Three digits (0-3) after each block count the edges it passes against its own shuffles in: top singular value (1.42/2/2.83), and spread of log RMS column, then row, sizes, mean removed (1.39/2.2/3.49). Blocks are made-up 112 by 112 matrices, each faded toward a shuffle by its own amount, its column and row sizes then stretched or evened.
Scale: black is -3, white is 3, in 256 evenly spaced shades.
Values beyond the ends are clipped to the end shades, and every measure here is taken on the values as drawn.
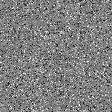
1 0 0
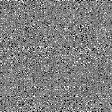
2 1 2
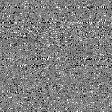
2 0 2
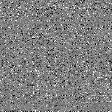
0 1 2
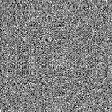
2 0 0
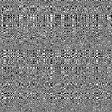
3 2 3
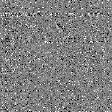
1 2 2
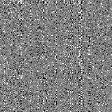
2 2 1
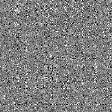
1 2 2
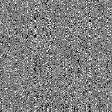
2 2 0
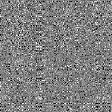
2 2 2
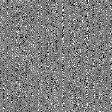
1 3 0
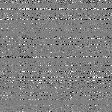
1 1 3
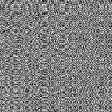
3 0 1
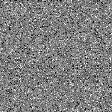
1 1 0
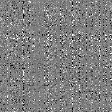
1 3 2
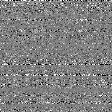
1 0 3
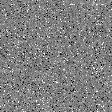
0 1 1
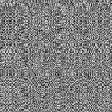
3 1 2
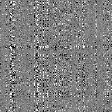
2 3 2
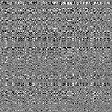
3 2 3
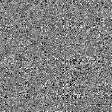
1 2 2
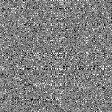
2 1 2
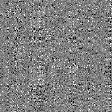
2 2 1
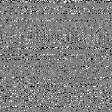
2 0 3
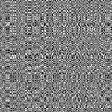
3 2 2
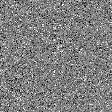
1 1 0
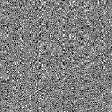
2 2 0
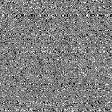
2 0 2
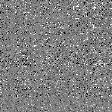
0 2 2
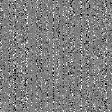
1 3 0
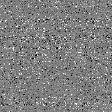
1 1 2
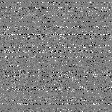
1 0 3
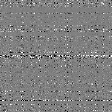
1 2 3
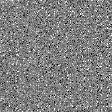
1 2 0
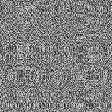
3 0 1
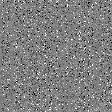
0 2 0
